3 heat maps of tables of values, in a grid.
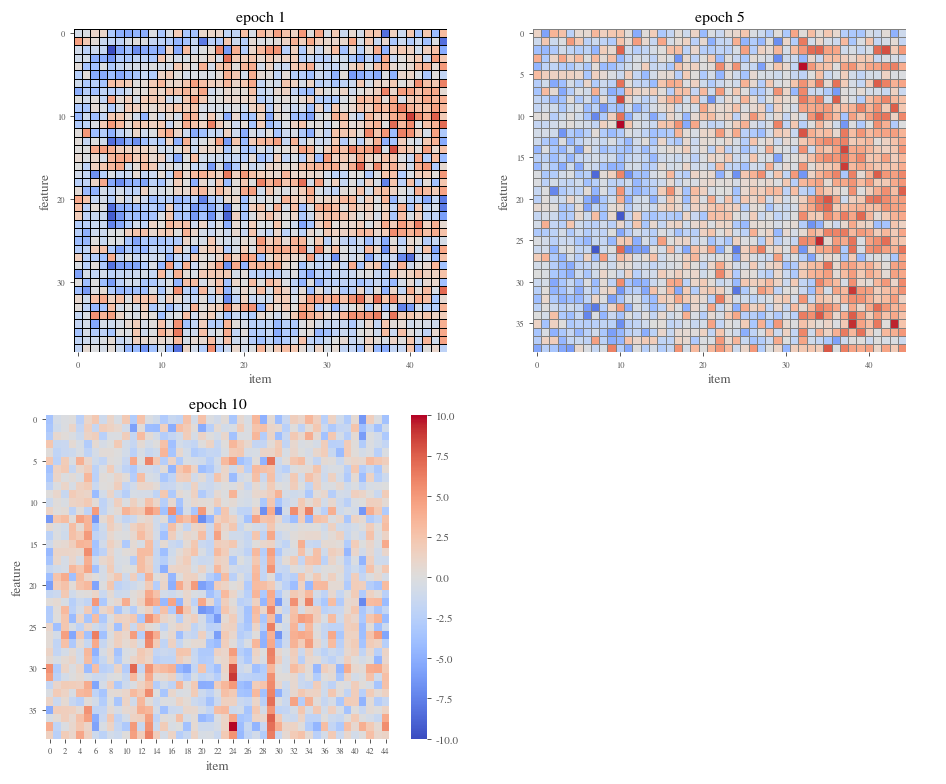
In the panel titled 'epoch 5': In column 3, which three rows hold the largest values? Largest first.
3, 0, 5
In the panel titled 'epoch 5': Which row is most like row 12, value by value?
4
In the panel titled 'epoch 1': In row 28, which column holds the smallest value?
4
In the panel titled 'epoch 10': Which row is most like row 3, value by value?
4
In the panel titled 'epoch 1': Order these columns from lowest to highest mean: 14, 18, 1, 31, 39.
1, 18, 14, 31, 39
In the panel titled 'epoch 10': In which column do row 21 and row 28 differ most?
6
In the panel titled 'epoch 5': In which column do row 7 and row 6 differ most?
36
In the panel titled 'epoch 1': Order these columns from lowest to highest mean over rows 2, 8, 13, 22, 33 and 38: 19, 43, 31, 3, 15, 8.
8, 3, 15, 31, 43, 19
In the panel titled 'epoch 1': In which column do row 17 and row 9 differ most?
39
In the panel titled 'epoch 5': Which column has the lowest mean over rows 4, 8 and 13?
2
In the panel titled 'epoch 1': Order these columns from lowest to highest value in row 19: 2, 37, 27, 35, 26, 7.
2, 7, 35, 26, 27, 37
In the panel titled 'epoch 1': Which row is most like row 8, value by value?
6
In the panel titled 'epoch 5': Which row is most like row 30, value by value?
19
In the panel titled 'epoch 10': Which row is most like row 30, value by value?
31
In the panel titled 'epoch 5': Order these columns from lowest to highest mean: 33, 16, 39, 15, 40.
15, 16, 33, 39, 40
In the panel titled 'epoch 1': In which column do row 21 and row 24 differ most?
44
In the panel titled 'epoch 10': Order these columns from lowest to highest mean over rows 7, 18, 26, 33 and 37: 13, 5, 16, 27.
16, 27, 5, 13
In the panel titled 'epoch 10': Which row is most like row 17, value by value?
7
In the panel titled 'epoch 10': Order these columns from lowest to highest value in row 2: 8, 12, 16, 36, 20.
36, 16, 8, 20, 12
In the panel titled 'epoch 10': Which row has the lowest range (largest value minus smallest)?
8
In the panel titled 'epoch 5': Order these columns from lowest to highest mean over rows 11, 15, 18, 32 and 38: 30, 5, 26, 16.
5, 30, 16, 26
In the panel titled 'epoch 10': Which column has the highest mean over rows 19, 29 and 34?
29
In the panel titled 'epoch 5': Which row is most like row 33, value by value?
20
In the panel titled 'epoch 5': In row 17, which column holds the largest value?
41
